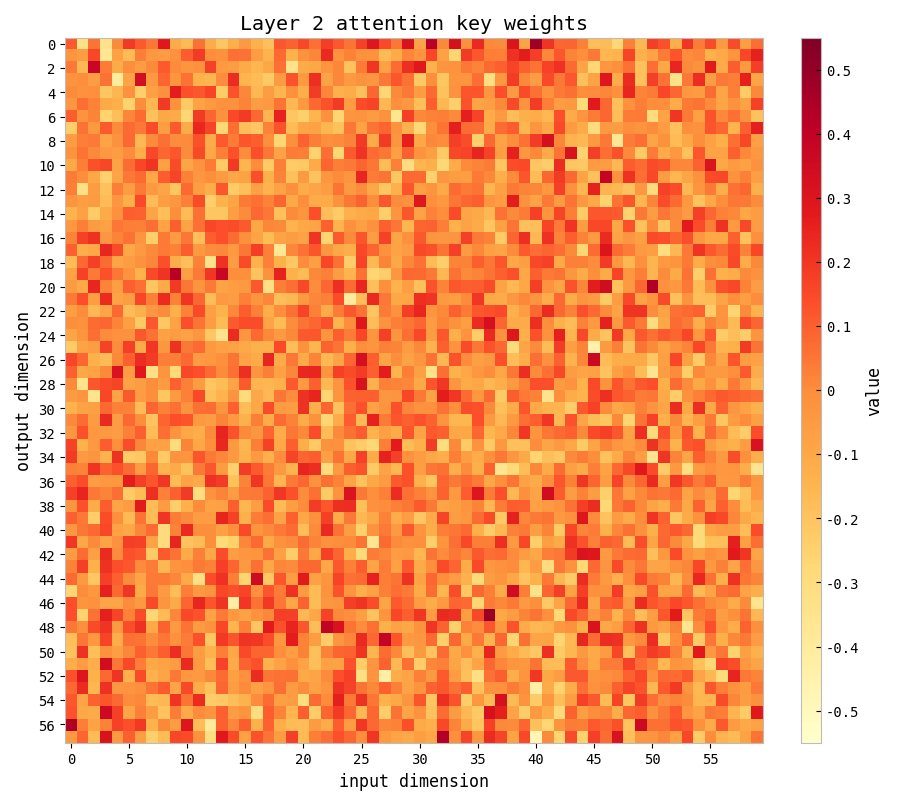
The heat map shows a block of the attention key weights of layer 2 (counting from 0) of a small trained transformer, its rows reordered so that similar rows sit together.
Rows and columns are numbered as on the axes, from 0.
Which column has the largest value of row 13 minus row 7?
30
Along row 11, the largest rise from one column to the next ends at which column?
46
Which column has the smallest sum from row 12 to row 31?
12
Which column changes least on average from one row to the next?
4
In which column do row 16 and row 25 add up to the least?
45
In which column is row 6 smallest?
28
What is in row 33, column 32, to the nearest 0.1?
-0.3
